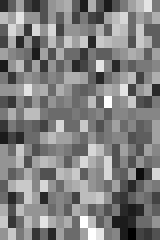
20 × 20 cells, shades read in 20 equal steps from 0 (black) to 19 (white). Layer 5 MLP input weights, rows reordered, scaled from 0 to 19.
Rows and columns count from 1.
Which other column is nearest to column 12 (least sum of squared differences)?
8
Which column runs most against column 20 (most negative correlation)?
13
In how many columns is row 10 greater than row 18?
13
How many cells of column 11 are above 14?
4
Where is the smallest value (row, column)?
20, 17
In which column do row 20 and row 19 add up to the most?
12
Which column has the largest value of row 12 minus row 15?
7
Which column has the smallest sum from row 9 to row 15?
18
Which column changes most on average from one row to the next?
6
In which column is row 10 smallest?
14
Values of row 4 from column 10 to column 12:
12 15 3
